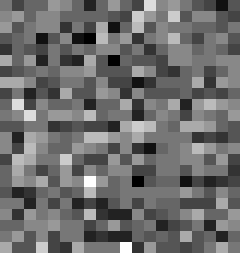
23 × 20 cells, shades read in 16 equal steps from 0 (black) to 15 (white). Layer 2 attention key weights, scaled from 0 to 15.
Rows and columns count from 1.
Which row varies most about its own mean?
17
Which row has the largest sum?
11
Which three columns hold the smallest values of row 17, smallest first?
12, 16, 18
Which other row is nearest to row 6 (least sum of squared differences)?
20
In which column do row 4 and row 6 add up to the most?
15
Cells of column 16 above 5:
15
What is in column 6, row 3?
3
